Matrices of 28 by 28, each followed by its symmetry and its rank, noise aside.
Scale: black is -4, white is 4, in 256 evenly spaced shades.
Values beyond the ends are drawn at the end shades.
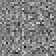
no symmetry, rank eight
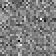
antisymmetric, rank eight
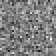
antisymmetric, rank eight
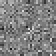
symmetric, rank eight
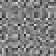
antisymmetric, rank four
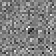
symmetric, rank six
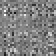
no symmetry, rank four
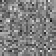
no symmetry, rank six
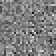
antisymmetric, rank eight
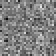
no symmetry, rank eight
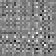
symmetric, rank four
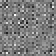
symmetric, rank four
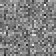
no symmetry, rank eight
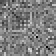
symmetric, rank eight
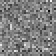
no symmetry, rank eight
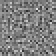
antisymmetric, rank six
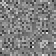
symmetric, rank eight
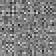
antisymmetric, rank eight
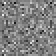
antisymmetric, rank six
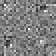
symmetric, rank six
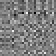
no symmetry, rank four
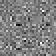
no symmetry, rank six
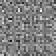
antisymmetric, rank six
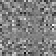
antisymmetric, rank six
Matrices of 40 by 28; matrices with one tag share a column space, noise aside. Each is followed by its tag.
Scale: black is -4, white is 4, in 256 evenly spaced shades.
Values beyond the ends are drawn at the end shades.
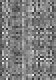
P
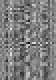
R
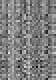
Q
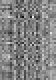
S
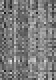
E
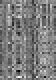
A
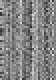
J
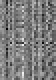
R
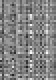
Q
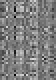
P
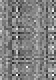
P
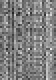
J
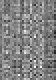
Q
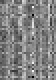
A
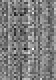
J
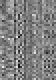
Q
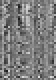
A
